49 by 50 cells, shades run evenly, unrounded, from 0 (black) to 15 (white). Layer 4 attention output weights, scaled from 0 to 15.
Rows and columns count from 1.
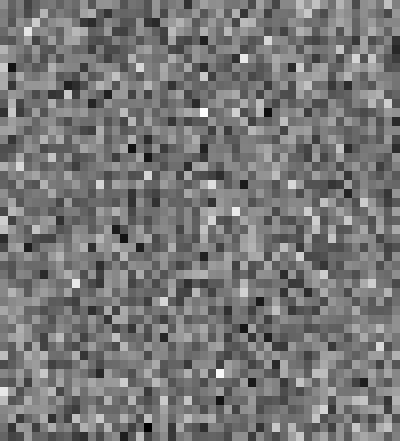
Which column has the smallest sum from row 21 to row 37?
17
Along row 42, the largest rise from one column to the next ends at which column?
28
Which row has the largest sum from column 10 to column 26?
47
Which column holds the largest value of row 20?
19
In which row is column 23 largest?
3
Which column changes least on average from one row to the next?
23
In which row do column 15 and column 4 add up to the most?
38
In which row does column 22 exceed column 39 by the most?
33
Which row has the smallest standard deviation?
36
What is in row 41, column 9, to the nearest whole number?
5
